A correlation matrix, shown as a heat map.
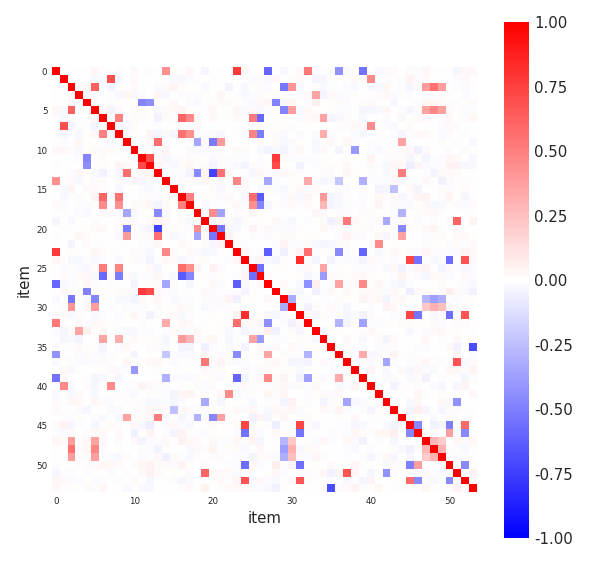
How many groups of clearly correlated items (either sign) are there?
13
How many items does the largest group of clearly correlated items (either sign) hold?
7
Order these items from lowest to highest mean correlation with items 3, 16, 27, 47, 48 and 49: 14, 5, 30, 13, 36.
14, 13, 36, 30, 5
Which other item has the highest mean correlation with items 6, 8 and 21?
16
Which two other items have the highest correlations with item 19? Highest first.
51, 37
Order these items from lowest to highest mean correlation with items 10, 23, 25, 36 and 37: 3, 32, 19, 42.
42, 3, 32, 19
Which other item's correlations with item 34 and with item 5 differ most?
2
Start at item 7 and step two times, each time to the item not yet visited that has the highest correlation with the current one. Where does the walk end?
40
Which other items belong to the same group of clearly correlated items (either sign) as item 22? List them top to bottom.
41
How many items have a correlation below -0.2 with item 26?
6
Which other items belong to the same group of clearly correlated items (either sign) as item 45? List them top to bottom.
24, 31, 46, 50, 52
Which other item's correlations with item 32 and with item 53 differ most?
35
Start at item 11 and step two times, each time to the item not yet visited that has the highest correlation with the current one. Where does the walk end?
12
